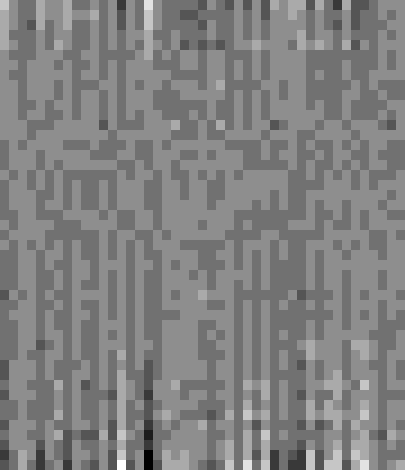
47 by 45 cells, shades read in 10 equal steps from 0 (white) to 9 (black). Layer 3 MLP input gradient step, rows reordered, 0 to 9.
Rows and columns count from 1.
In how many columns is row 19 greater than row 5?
12
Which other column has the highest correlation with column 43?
11
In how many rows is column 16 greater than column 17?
9
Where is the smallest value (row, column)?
47, 14
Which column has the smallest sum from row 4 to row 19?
17
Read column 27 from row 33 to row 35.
5 5 5
